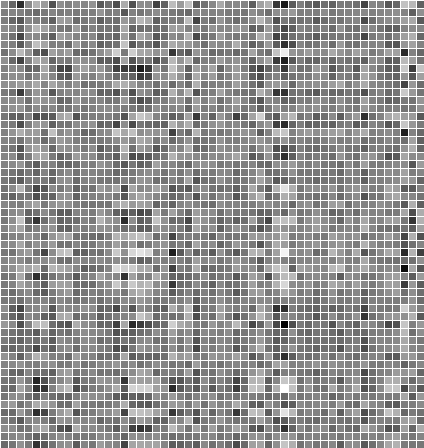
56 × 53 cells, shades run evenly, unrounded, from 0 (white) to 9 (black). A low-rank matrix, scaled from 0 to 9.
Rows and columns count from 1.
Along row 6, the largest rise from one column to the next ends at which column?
17
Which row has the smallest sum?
34
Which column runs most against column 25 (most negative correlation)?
33
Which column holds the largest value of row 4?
36
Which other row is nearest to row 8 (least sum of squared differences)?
16
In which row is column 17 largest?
41
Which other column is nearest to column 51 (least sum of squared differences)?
22
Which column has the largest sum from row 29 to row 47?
46
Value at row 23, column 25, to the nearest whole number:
6
